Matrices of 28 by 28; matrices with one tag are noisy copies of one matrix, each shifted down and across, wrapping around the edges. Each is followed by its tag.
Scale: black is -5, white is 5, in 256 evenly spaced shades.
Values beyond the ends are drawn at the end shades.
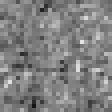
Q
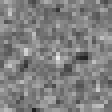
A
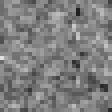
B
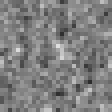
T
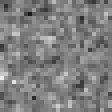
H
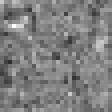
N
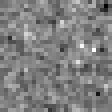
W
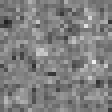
W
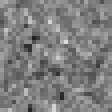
B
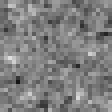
H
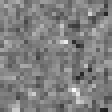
T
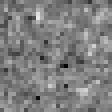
H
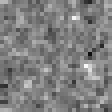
T
